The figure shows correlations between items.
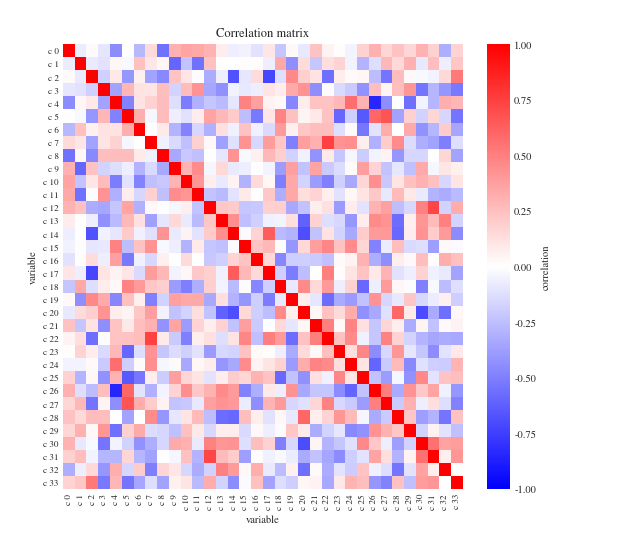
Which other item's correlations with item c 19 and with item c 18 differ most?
c 22
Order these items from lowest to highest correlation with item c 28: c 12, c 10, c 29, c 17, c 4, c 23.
c 12, c 17, c 4, c 10, c 29, c 23
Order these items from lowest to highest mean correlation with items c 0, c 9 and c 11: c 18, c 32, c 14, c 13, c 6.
c 18, c 6, c 32, c 14, c 13
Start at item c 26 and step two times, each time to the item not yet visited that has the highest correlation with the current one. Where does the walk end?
c 27
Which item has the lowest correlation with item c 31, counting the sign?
c 23
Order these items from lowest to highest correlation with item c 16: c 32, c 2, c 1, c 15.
c 1, c 2, c 15, c 32
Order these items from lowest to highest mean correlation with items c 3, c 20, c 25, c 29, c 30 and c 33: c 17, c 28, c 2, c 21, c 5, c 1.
c 5, c 21, c 17, c 1, c 2, c 28
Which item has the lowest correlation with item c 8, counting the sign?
c 0
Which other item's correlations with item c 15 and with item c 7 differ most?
c 32
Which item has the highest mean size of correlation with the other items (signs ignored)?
c 26
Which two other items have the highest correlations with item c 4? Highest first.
c 24, c 15
